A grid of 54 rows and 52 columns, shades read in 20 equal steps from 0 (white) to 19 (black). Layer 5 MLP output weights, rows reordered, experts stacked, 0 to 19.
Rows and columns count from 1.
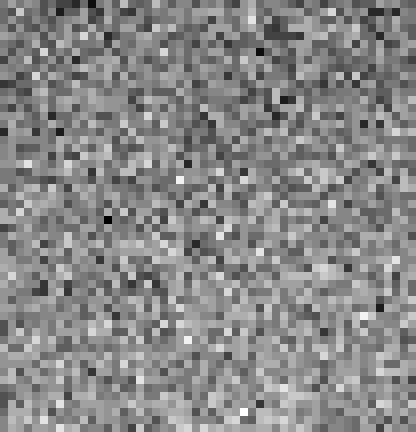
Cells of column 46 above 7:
38
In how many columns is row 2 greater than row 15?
28
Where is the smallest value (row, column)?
52, 31
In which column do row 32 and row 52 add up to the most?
27
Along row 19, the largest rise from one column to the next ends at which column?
15
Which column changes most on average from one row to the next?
48
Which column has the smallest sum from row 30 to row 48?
49
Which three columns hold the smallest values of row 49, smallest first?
36, 43, 34
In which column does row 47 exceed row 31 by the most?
21
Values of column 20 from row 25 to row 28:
7 5 11 5
